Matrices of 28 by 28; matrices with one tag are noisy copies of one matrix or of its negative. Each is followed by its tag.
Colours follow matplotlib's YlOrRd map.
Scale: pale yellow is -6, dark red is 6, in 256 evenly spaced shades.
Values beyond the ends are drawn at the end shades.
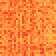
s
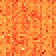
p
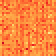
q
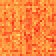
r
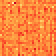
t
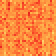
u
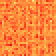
t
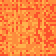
s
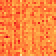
r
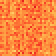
u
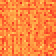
s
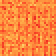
t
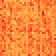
p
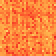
p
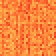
q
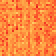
s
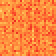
r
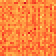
t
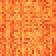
u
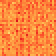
q
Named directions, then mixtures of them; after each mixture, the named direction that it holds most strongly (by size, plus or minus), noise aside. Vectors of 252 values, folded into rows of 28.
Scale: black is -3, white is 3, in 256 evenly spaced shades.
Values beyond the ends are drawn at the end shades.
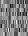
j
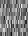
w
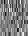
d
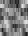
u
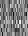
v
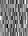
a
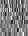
d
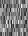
w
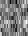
u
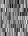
j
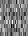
w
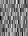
a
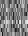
v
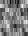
u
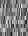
w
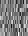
a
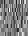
d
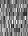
w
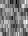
u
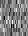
w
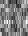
u
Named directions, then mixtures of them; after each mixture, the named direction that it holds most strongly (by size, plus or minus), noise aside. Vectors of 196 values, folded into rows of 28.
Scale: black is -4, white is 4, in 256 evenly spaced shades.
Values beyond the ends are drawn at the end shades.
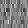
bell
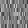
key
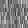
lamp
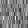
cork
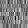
cork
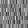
cork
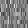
key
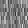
lamp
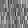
lamp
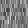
bell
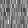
bell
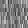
lamp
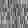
lamp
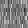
lamp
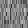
bell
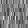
cork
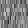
bell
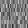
key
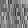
lamp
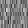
bell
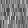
bell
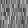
bell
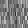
lamp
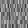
key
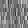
lamp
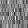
cork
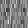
bell
